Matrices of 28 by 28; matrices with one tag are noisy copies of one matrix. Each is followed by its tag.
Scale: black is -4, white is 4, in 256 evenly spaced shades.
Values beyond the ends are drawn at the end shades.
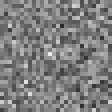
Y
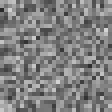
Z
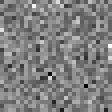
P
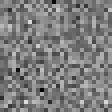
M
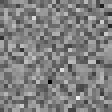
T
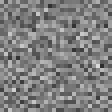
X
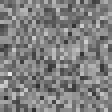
Y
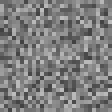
Y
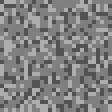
P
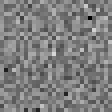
P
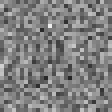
P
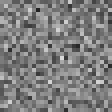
M
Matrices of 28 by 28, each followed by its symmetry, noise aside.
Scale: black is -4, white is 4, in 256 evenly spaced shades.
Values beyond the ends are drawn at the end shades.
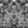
mirrored left to right.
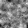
no symmetry.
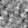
same after a half turn.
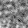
no symmetry.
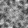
same after a half turn.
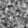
antisymmetric.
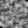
same after a half turn.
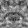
mirrored left to right.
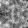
mirrored top to bottom.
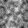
same after a half turn.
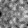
mirrored top to bottom.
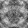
mirrored left to right.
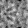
mirrored top to bottom.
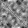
same after a half turn.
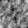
same after a half turn.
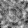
antisymmetric.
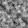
same after a half turn.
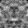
mirrored left to right.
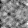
mirrored top to bottom.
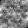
same after a half turn.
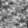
same after a half turn.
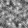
same after a half turn.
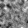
antisymmetric.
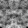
mirrored left to right.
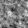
antisymmetric.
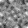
same after a half turn.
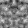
mirrored left to right.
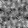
same after a half turn.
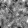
no symmetry.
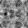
mirrored top to bottom.
